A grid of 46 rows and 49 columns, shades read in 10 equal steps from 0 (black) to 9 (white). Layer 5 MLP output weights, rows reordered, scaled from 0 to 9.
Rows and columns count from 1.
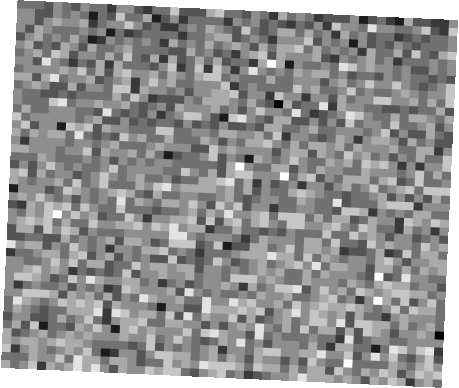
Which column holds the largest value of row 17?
8
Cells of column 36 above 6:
6
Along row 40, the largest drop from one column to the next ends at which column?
49
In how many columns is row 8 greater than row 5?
16
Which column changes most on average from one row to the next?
43
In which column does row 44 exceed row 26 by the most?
39
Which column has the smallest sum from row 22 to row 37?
22
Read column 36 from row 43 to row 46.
8 5 6 6
